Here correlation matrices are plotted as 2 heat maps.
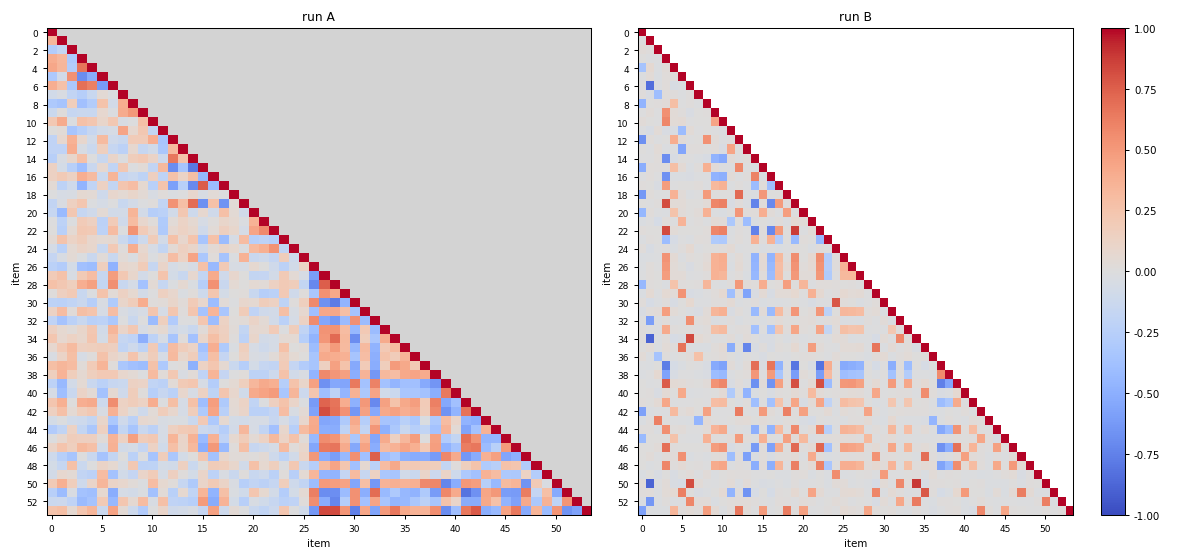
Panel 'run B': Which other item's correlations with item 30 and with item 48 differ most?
24
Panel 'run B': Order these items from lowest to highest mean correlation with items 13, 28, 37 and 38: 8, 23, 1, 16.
1, 8, 23, 16
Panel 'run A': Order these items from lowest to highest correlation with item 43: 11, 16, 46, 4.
46, 16, 4, 11
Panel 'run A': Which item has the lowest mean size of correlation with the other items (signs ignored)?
18
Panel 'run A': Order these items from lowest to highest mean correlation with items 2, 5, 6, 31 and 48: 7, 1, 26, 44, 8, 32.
32, 26, 44, 7, 1, 8
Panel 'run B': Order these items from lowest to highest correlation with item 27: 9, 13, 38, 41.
38, 13, 41, 9
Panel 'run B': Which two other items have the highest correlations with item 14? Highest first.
37, 16
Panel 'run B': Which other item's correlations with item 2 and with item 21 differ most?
43
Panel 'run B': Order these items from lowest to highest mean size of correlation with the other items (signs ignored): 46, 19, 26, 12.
12, 26, 46, 19
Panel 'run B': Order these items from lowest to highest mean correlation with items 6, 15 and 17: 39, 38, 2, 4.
38, 2, 4, 39
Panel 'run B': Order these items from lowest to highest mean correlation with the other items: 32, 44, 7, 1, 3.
1, 7, 32, 44, 3
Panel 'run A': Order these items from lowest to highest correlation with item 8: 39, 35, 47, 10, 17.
47, 35, 10, 39, 17
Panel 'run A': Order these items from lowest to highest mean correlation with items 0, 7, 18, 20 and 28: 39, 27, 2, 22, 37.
39, 2, 37, 22, 27
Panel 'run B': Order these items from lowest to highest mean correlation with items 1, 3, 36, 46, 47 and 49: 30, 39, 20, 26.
20, 30, 26, 39
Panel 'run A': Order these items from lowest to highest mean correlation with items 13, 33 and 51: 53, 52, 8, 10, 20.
10, 53, 52, 8, 20
